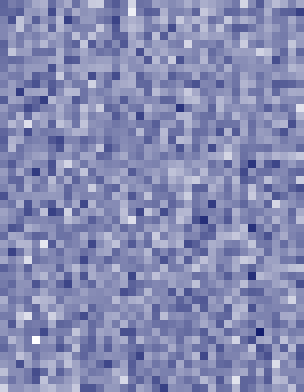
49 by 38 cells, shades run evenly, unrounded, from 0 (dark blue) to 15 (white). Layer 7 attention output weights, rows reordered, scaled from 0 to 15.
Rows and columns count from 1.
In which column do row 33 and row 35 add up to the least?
11
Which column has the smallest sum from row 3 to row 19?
15
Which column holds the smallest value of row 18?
8
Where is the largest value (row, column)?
43, 5
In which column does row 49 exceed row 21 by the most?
7
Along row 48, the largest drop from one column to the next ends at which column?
31
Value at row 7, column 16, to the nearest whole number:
8
